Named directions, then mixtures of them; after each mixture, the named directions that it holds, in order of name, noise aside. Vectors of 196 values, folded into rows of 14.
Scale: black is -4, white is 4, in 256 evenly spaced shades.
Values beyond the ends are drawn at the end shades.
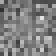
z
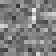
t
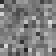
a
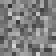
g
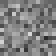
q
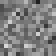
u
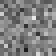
a, q, t.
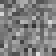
a, g.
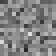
a, q.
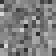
a.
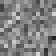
g, q, u.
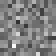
g, q.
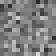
g, u, z.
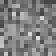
q, z.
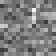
t.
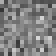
z.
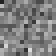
a, t, u.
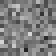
q.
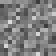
g, t, u.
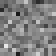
a, u, z.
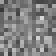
z.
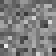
a, t, u.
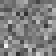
a, u.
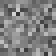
q, u.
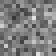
a, t.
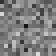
a, g, q.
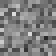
q.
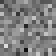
a, q, u.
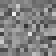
q, u.
